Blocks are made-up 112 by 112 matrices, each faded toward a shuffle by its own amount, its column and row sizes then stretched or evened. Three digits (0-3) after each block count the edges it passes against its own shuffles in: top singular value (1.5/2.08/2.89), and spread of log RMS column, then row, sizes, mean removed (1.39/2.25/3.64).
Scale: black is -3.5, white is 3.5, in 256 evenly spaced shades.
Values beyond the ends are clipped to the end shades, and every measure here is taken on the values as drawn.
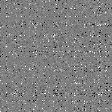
0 2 2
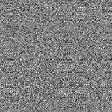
2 0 2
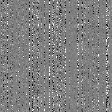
1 3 0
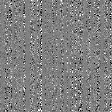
0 3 1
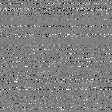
0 0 3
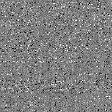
0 1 2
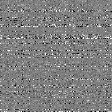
0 2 3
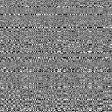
3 0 3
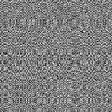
3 1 2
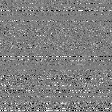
2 0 3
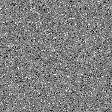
0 0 1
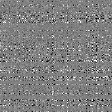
1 2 3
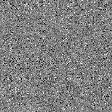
1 1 1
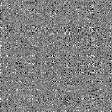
2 2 2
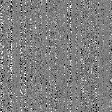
0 3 0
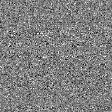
0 1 2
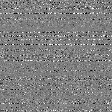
1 0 3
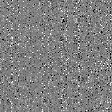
2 2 0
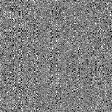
2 2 0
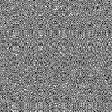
3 0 1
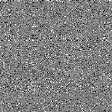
1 1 2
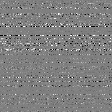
1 0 3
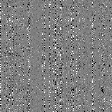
1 3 1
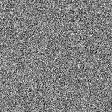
1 0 0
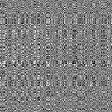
3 2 2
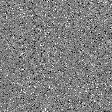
0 1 0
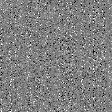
0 2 0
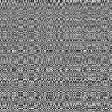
3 1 3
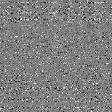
1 0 2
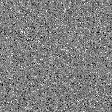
1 0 1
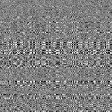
3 1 3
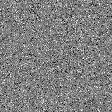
1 0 0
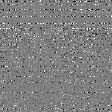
0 1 3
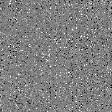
0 2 1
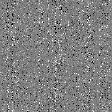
1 2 0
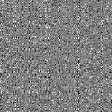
2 2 1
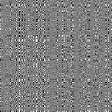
3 3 2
